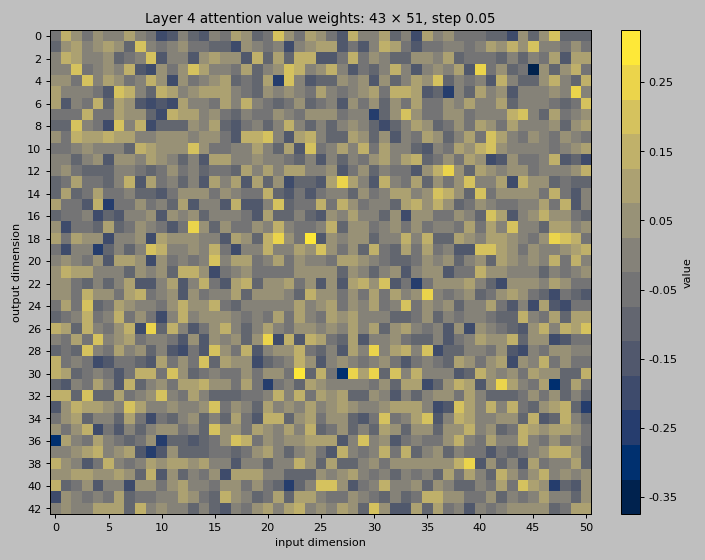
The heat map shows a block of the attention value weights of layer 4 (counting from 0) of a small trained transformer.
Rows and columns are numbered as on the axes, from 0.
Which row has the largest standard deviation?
30
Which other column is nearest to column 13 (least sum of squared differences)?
26
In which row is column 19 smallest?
29
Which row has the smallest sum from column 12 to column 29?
1
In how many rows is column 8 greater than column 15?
13
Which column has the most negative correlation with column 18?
27
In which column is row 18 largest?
24
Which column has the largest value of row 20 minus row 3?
45
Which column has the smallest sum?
5
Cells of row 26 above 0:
24
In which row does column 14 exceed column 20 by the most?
31
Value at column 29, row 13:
0
